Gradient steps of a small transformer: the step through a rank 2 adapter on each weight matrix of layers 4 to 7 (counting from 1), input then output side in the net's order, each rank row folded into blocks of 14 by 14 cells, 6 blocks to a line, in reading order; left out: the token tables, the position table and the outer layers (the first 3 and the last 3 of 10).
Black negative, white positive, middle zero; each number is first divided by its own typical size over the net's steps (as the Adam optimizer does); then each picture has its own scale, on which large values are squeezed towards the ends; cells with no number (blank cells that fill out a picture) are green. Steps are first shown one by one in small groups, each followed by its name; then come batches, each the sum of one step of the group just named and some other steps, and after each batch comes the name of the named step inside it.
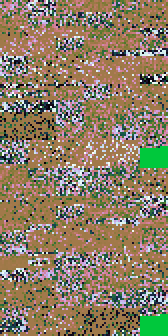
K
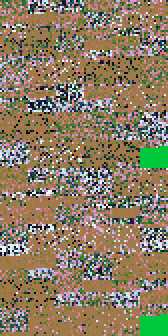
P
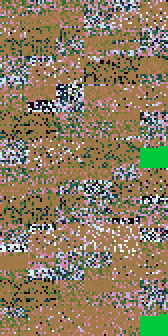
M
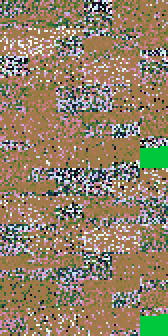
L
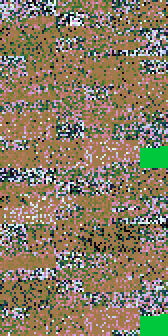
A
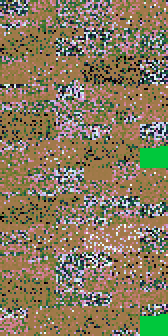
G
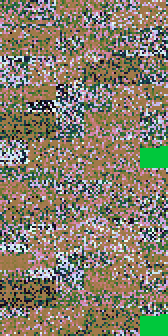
M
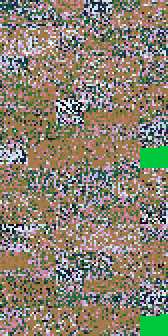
L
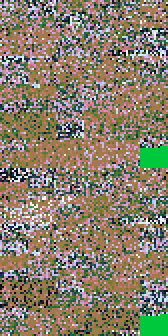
A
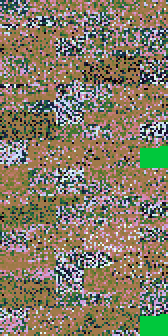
G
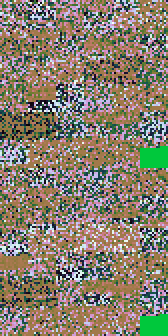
M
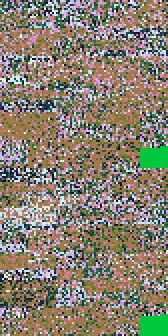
A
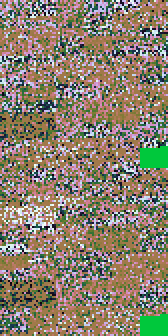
K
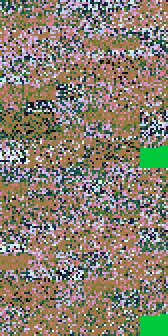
M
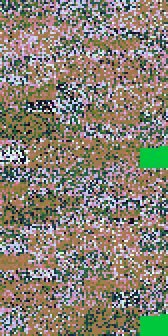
M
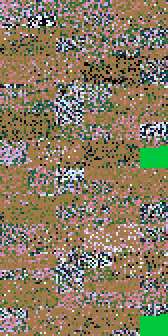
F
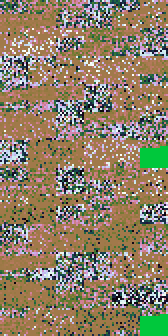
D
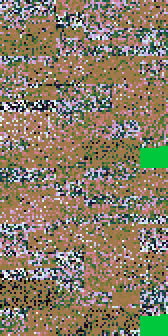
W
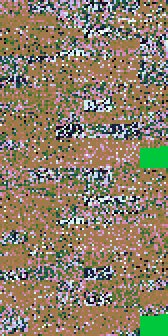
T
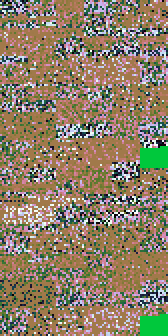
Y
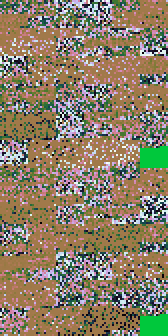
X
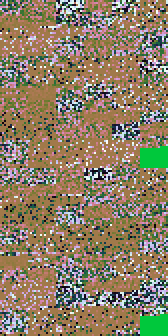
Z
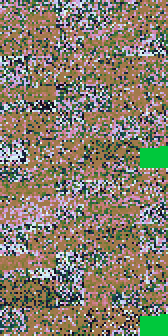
W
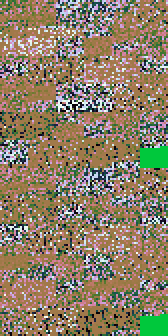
Z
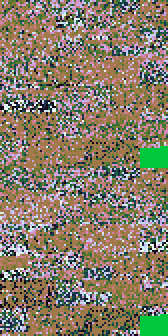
W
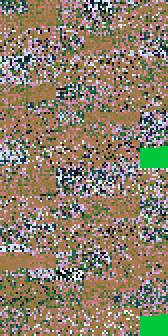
D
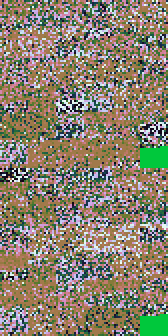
T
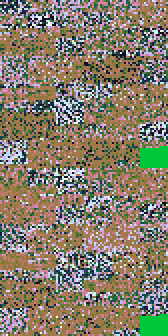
F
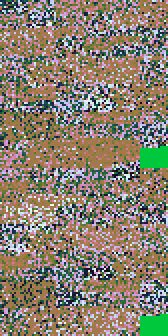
Y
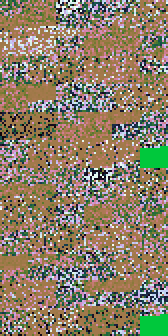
Z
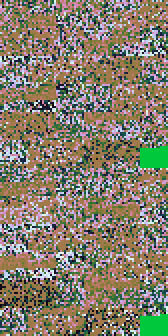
W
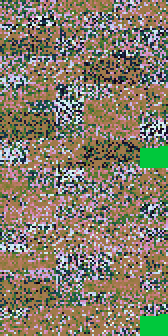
F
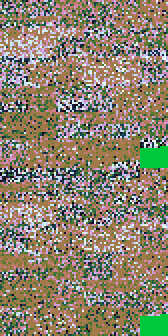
Y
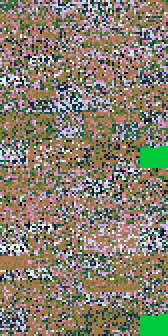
X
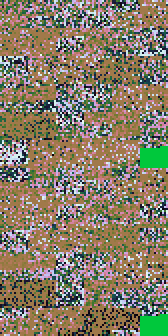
X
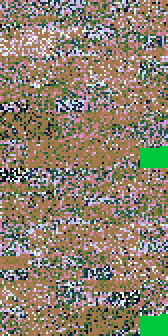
Z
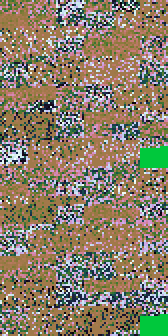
Z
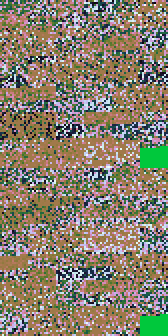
T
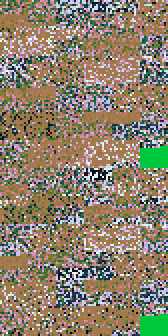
Z
